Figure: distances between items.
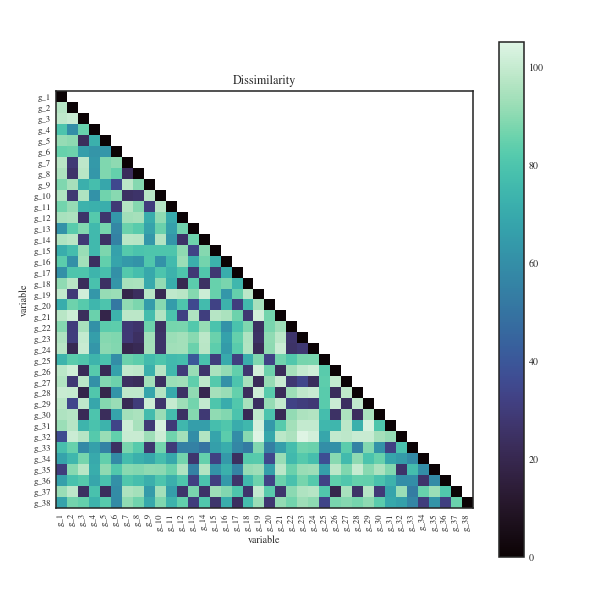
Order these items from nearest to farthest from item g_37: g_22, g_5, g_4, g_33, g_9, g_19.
g_5, g_33, g_9, g_4, g_22, g_19
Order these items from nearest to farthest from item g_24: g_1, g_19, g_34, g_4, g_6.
g_19, g_4, g_34, g_6, g_1
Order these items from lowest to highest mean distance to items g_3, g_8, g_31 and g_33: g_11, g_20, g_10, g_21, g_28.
g_11, g_28, g_21, g_20, g_10
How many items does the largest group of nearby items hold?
10
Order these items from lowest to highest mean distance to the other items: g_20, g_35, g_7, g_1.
g_20, g_7, g_35, g_1
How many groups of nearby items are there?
6
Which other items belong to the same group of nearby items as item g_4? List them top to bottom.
g_16
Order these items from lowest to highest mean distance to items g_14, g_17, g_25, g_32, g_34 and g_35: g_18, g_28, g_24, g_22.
g_18, g_28, g_22, g_24
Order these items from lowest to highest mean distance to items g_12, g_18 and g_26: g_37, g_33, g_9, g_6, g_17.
g_37, g_33, g_6, g_9, g_17
